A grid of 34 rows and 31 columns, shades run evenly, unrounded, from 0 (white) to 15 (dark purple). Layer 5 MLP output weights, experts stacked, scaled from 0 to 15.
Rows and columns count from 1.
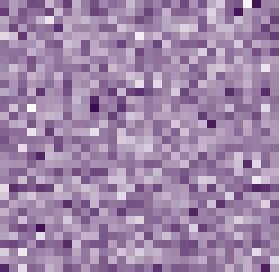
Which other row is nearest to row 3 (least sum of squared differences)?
8
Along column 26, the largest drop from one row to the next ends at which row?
25
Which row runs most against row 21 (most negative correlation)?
1
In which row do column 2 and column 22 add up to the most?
24
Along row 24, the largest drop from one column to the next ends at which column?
7
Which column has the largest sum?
12
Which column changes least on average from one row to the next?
17
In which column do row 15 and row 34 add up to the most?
13
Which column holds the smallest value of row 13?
9
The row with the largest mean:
31
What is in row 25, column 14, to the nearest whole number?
2
